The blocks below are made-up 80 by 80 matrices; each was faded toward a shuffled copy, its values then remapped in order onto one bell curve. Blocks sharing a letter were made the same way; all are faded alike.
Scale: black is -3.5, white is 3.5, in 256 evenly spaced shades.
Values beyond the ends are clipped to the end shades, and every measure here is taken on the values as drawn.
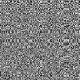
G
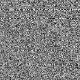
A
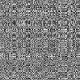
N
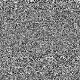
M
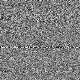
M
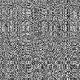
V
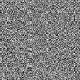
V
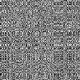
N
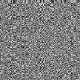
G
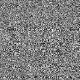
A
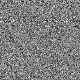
M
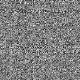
A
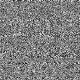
M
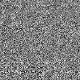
A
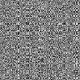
G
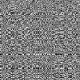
N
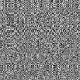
G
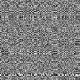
N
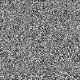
A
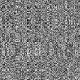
V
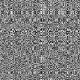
G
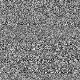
M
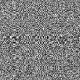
V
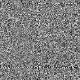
A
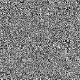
A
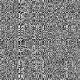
G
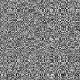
N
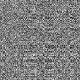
V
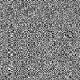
V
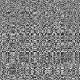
N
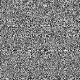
A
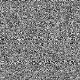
A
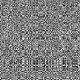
N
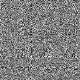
A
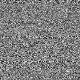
M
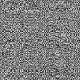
N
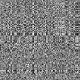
G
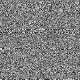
M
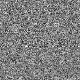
M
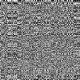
N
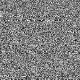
M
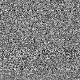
M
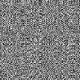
V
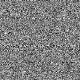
M
